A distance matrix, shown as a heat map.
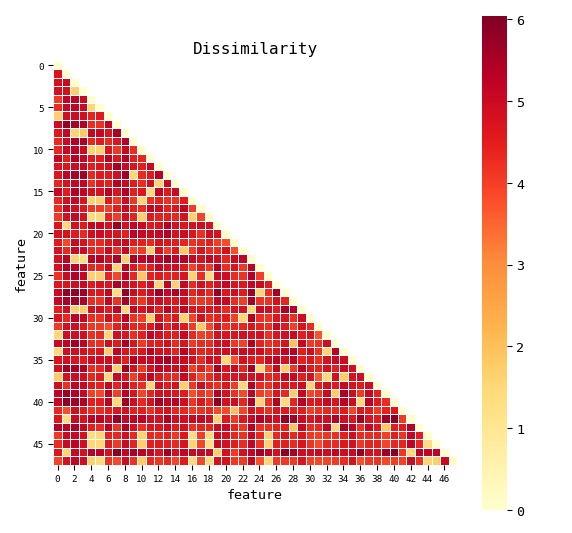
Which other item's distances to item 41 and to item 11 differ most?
15
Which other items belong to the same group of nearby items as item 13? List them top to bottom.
9
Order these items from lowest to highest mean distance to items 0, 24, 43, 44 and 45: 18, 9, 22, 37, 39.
18, 39, 37, 22, 9
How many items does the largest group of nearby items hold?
9
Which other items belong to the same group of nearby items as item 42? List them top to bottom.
1, 19, 46
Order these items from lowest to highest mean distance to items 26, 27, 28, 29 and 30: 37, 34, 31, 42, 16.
16, 31, 37, 34, 42
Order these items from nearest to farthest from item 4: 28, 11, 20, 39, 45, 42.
45, 39, 28, 11, 20, 42
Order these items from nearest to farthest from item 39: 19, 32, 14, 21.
21, 14, 32, 19
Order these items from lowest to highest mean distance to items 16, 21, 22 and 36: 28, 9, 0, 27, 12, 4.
4, 27, 28, 9, 0, 12
